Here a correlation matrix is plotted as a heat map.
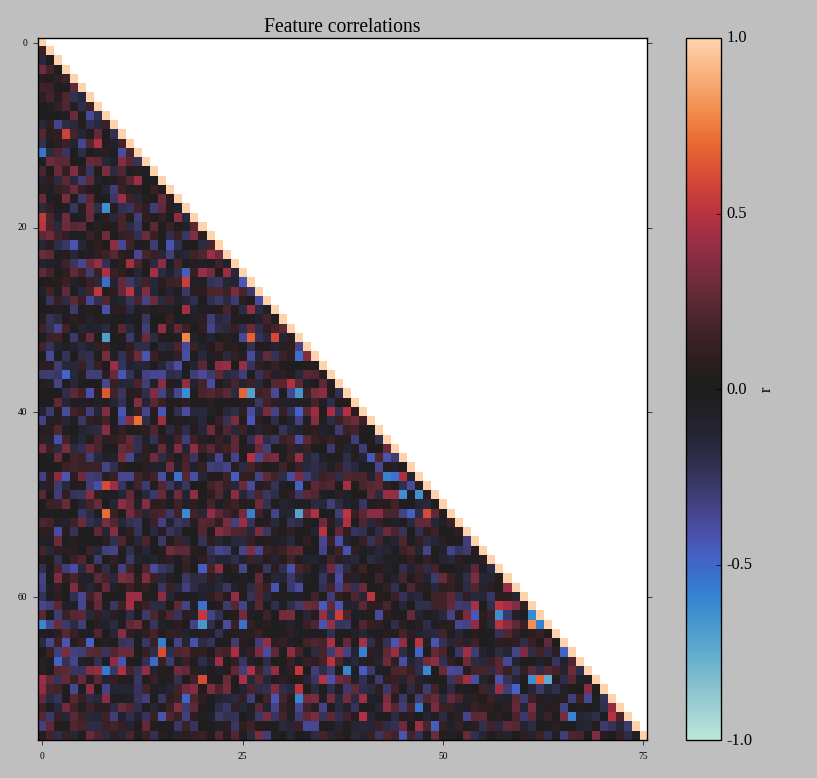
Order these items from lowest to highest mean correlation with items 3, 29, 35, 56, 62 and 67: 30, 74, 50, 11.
11, 50, 74, 30
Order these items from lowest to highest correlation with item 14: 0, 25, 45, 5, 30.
30, 5, 0, 45, 25
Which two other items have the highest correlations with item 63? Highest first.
61, 57
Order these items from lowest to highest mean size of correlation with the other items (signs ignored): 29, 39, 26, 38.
39, 29, 26, 38
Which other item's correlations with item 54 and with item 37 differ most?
62
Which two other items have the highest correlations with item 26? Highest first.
32, 18
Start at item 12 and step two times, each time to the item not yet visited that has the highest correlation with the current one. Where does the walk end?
60
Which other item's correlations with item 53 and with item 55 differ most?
35
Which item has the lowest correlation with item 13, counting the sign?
34
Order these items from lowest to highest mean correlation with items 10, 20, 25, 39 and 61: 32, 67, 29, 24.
67, 32, 29, 24
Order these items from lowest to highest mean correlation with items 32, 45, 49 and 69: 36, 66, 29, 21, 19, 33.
36, 33, 21, 19, 66, 29
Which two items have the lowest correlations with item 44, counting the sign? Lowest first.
47, 65
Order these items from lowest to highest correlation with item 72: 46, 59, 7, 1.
1, 7, 46, 59
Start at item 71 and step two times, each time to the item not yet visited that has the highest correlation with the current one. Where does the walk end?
40
